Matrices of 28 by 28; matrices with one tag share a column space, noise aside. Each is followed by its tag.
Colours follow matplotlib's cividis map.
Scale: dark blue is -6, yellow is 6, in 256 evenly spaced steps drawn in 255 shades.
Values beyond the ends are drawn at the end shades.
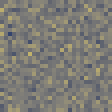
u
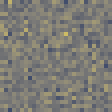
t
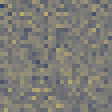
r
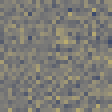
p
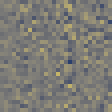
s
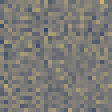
t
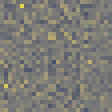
s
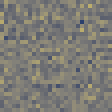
s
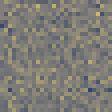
r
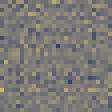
r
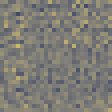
r
